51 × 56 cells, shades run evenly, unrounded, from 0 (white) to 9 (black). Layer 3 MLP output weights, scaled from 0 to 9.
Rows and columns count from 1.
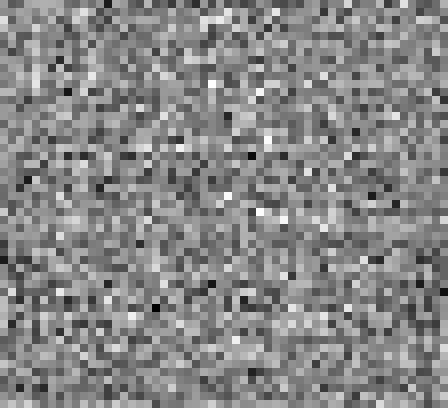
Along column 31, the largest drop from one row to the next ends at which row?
37
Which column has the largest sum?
53
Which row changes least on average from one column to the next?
30
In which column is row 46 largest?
40
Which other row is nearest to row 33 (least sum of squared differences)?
48
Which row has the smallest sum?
19
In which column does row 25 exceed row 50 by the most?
47
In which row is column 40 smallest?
28
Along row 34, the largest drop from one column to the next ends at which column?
42
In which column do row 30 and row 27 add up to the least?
33
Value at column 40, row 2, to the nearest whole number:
3
